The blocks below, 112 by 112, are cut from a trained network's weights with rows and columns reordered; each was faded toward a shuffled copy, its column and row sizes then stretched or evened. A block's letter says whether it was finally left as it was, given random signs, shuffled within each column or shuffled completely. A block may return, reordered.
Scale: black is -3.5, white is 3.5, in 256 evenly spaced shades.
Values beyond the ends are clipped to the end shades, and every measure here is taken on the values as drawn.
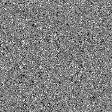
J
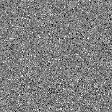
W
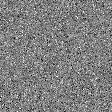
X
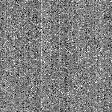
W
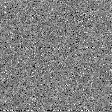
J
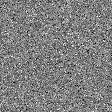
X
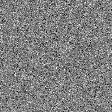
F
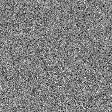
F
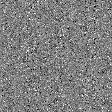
F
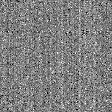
W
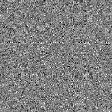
W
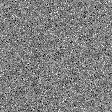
X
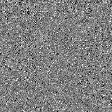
W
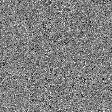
J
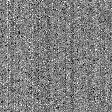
F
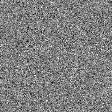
J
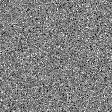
X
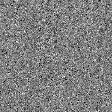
F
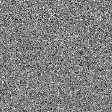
J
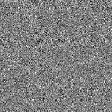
W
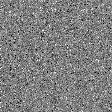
F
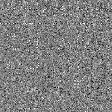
W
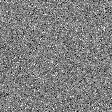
X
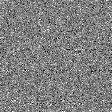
J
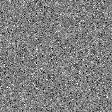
F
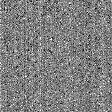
W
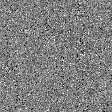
F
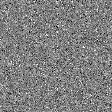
F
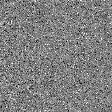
F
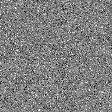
F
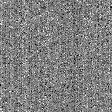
F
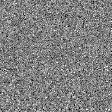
J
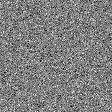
X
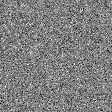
X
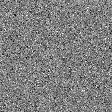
X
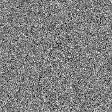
F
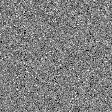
F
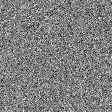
X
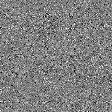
W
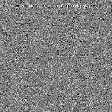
W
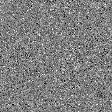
J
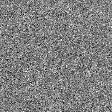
J
